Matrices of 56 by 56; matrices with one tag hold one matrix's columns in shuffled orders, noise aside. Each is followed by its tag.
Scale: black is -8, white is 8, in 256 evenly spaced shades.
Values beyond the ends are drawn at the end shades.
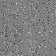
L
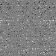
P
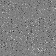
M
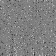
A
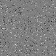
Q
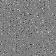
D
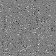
Q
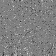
A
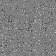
Q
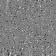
A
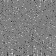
A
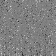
A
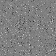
Q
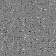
M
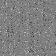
L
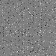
L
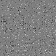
Q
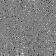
A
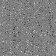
L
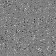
M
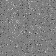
D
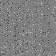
L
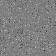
M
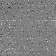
P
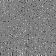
A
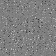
M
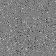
M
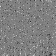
A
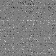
P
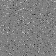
D
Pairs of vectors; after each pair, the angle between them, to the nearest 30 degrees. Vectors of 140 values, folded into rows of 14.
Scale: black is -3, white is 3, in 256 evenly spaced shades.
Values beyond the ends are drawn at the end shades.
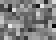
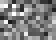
90 degrees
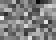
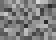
150 degrees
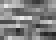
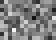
90 degrees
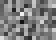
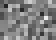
60 degrees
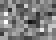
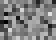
120 degrees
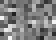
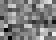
150 degrees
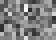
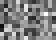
30 degrees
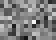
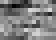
60 degrees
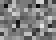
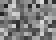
30 degrees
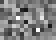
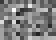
60 degrees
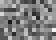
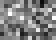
90 degrees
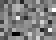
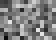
60 degrees
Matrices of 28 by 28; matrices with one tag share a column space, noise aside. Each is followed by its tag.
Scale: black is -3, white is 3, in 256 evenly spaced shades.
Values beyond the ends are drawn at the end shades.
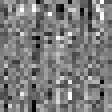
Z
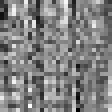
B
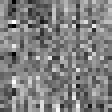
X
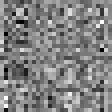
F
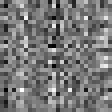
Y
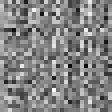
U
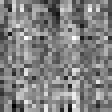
Z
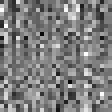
Z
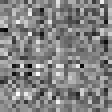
U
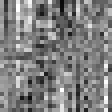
B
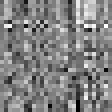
X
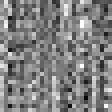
B
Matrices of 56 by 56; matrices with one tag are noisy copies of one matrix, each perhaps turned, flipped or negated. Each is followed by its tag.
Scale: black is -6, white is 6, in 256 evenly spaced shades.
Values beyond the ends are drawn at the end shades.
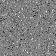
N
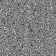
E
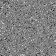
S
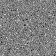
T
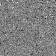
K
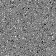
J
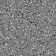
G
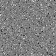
S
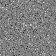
T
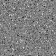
J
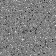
T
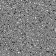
J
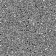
G
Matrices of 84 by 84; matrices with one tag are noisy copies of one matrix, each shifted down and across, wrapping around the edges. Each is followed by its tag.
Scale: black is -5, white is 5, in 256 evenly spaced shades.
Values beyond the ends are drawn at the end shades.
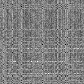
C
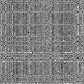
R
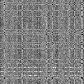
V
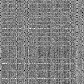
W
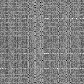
W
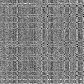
V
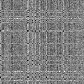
R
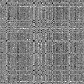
R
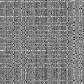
W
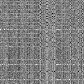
W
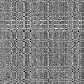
V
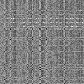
V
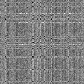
R
